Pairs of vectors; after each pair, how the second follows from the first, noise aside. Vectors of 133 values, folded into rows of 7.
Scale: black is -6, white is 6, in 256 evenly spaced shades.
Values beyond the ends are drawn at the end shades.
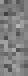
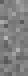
negated, partly zeroed.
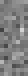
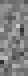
negated.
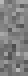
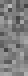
reversed.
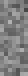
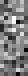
wrapped around, negated, scaled up.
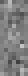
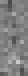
negated, partly zeroed.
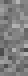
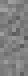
wrapped around, shrunk.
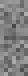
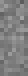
reversed, negated, shrunk.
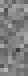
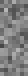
negated.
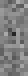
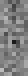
reversed.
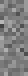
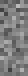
shuffled.
